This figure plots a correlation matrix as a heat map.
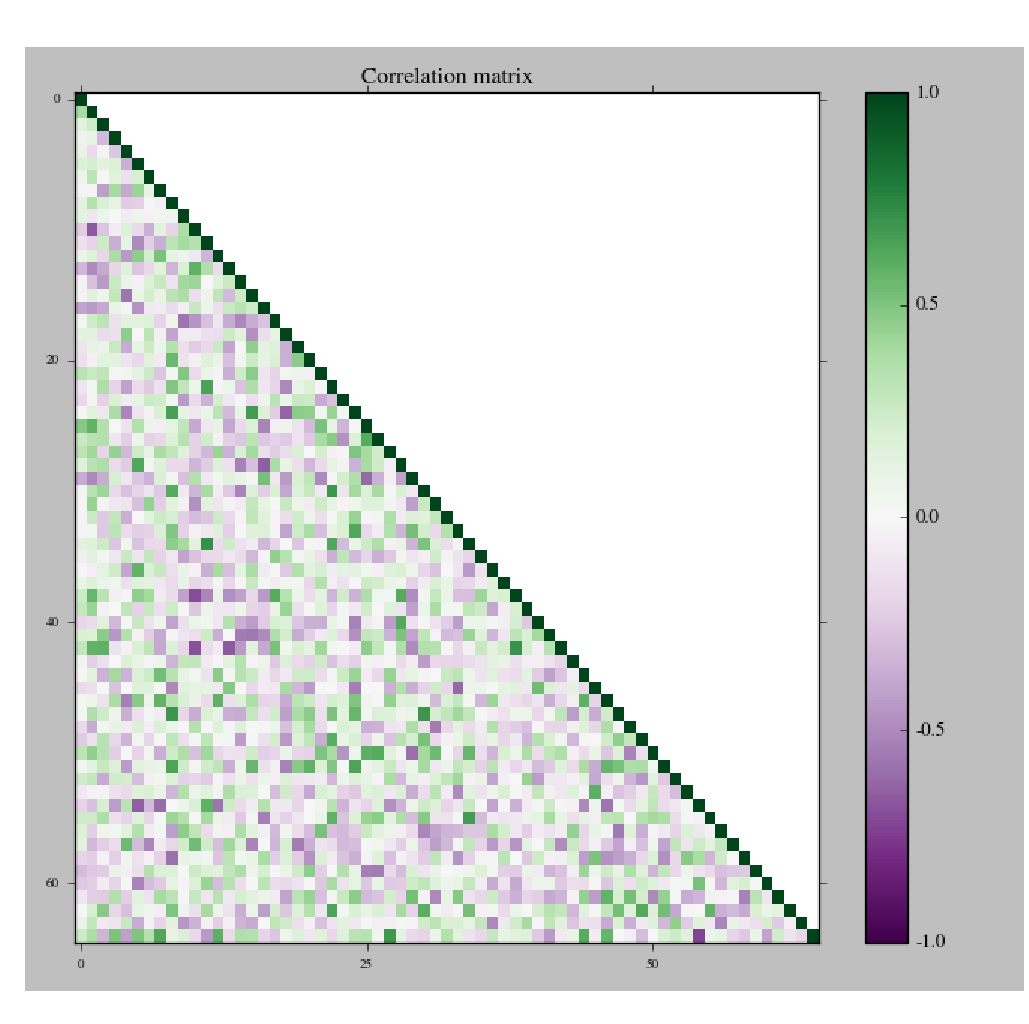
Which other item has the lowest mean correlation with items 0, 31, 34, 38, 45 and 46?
29
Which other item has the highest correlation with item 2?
42
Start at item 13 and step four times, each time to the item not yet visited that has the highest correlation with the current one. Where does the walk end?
18
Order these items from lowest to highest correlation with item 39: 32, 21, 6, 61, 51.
61, 51, 32, 21, 6
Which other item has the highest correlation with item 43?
56
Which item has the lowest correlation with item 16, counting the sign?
28
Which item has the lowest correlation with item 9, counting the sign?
17
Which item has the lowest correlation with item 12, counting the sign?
54
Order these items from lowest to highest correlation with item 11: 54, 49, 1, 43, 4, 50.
1, 43, 4, 49, 50, 54
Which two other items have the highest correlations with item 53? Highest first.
45, 58
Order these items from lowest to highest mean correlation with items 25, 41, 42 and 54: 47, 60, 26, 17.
60, 47, 17, 26
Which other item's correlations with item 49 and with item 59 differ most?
14
